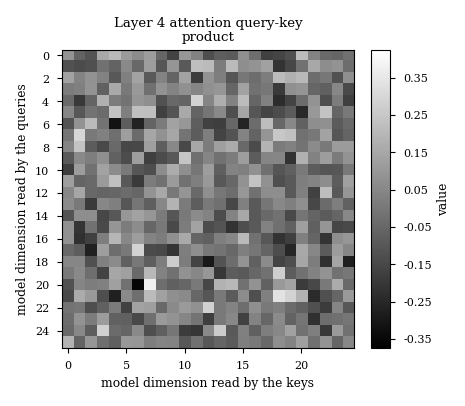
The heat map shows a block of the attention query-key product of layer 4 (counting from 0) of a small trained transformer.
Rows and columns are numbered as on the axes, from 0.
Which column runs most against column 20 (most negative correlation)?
7
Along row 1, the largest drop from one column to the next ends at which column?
18
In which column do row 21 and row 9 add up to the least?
4
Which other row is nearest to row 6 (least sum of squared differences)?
23
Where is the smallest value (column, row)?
6, 20
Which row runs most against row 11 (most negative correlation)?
21
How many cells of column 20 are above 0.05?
10
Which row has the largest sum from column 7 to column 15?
1
